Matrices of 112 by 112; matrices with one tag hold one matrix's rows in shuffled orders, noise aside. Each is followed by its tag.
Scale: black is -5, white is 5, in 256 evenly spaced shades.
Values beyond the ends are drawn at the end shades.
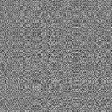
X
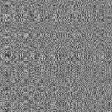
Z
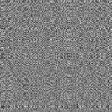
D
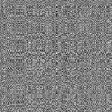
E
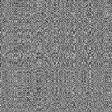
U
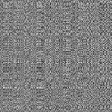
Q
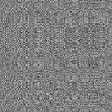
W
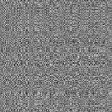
W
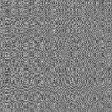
Z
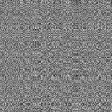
X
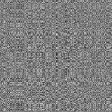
E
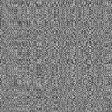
U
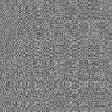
W
